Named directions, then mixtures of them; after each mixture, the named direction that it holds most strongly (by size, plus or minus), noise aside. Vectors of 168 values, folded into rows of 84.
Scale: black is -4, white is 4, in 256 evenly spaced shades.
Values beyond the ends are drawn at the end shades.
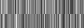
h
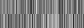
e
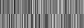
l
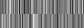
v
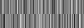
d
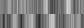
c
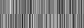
e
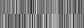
e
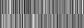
v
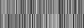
e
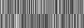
h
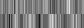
c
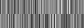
l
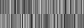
l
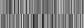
v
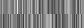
l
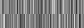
d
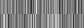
e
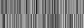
e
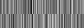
l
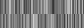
v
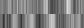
c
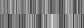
e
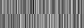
d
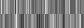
h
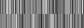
v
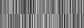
e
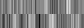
c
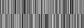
h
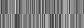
h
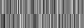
d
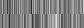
l
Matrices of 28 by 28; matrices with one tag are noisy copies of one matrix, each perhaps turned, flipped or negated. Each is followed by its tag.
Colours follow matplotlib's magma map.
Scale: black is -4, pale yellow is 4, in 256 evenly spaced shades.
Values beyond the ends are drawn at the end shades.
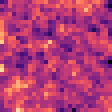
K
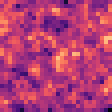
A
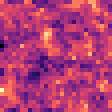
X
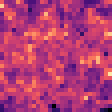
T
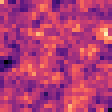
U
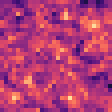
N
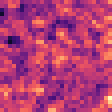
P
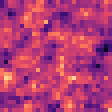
U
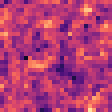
X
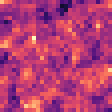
U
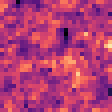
X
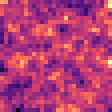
K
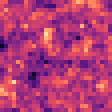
X
